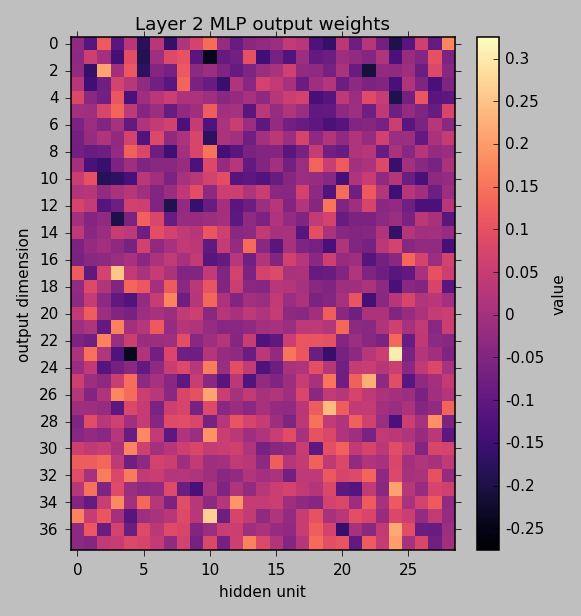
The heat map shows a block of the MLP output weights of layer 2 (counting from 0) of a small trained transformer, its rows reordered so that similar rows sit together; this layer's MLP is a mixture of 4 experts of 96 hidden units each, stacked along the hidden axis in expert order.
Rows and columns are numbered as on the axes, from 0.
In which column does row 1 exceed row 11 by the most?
27
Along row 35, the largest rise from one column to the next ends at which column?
10
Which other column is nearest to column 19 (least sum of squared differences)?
18
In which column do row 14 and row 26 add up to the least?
24
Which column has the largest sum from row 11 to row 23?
5
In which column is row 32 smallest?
16
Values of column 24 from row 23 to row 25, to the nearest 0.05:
0.3 0.05 0.1
